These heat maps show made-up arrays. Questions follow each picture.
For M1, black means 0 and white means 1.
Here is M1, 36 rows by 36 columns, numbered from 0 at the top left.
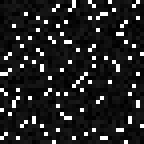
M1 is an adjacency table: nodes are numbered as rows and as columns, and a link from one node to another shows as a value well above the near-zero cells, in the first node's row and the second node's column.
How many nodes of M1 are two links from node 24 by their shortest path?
4
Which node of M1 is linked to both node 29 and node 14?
node 32
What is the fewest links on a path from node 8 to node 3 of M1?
3
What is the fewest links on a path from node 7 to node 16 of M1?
7
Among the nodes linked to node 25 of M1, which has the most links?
node 34
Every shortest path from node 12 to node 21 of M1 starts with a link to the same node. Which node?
node 22
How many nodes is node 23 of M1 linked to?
5
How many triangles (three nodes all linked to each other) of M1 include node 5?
0
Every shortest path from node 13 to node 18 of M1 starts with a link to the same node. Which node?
node 10
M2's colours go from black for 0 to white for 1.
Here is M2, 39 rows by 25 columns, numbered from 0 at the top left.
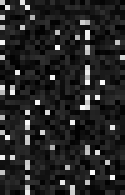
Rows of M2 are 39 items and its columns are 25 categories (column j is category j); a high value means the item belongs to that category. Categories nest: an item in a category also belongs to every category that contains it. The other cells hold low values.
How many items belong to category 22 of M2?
2
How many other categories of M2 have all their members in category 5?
6
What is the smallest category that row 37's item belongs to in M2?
14
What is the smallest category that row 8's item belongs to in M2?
23
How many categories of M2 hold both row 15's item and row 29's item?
2
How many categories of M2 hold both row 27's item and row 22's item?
1
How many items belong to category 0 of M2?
11
